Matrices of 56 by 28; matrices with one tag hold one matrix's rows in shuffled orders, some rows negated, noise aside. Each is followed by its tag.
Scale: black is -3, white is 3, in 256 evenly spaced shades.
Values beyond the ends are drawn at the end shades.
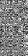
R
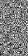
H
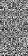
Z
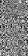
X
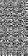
R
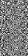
X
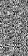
H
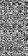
R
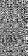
R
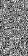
H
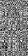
Z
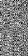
H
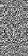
Z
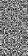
Z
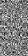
Z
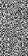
X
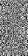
X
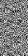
H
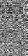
R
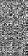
R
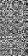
R
